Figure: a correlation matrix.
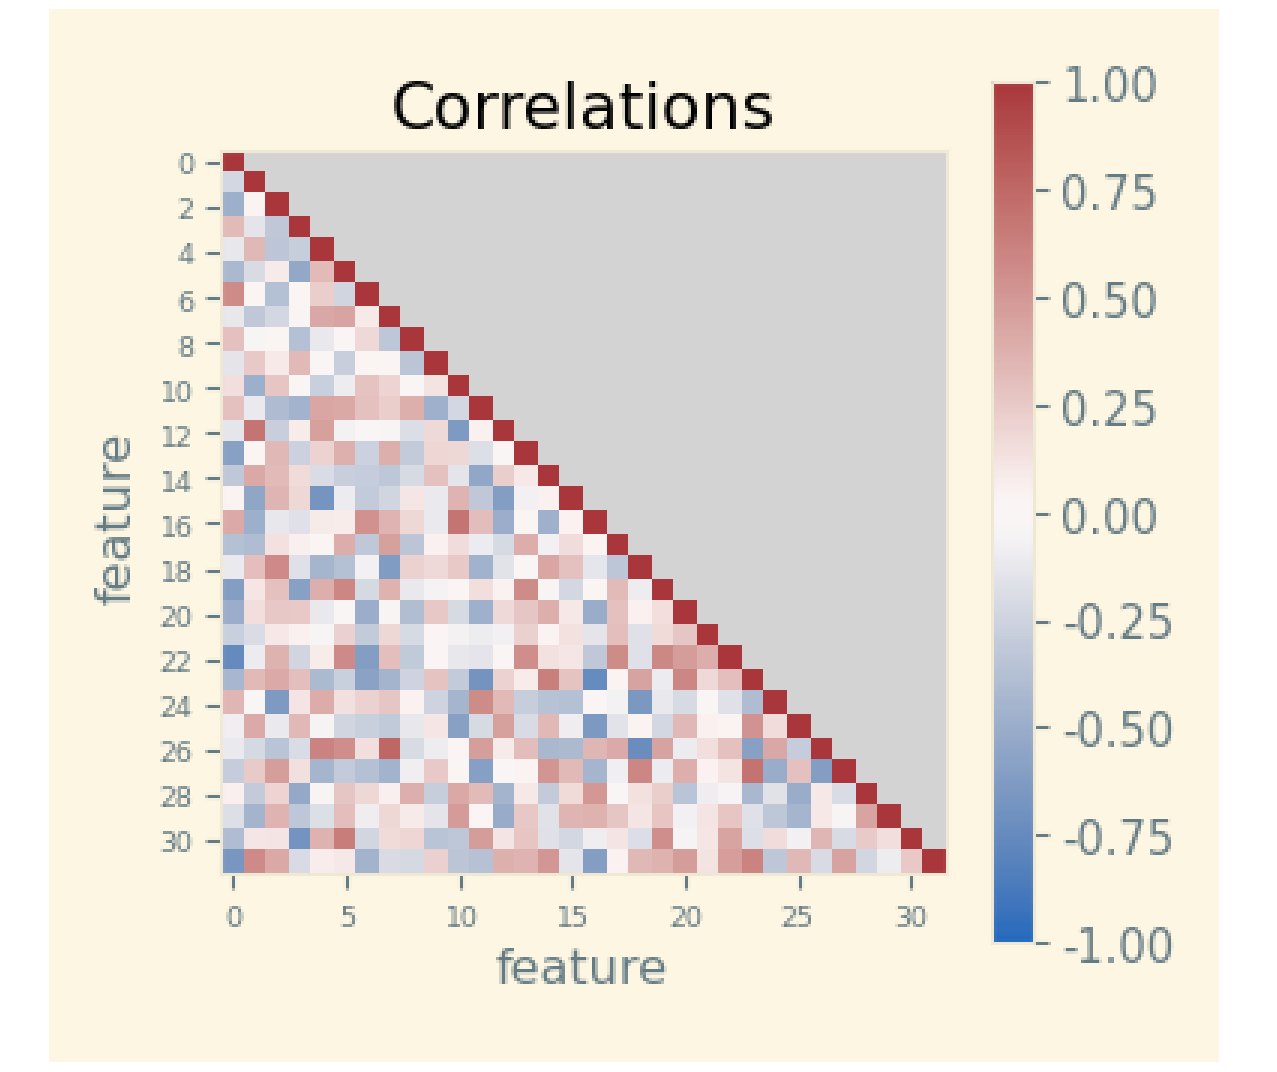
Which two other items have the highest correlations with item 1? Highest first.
12, 31
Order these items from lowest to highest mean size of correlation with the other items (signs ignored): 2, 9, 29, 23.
9, 29, 2, 23
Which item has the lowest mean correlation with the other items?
0
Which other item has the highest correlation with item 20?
23
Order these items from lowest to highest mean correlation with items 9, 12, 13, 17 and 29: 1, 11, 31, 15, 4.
11, 15, 1, 4, 31
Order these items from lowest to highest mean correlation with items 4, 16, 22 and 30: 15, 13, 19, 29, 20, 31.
15, 20, 31, 29, 13, 19
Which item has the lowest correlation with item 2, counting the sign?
24
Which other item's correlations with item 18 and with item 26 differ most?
7
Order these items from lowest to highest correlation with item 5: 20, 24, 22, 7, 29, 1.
1, 20, 24, 29, 7, 22
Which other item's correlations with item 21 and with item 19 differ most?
3
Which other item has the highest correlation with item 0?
6
